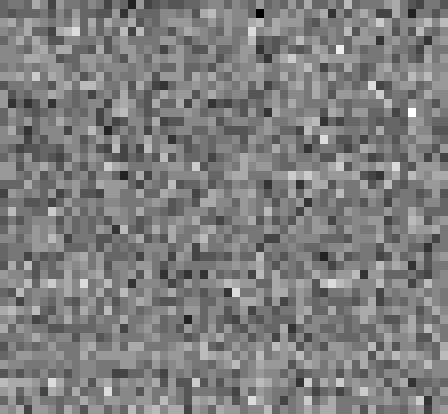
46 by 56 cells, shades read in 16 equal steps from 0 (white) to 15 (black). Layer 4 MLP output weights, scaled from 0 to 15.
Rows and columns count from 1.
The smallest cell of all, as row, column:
13, 52
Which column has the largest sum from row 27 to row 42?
21
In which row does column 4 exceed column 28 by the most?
46
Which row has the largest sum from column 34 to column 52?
29
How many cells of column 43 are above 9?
4
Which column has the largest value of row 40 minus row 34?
47
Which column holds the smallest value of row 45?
32
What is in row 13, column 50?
11
